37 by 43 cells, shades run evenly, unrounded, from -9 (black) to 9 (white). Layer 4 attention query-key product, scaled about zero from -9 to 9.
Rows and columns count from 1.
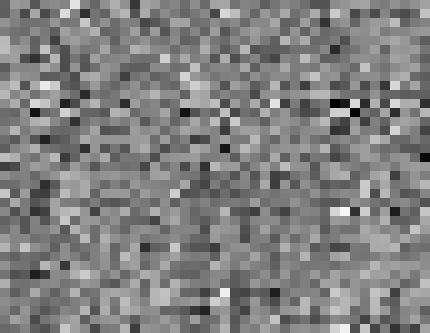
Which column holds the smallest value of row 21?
5
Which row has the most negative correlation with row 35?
10
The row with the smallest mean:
23
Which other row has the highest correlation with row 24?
37
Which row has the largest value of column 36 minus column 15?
12
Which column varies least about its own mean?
30
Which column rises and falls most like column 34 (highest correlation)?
35
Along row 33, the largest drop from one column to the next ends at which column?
24
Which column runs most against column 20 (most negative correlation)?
39
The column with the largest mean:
38
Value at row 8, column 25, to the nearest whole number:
3
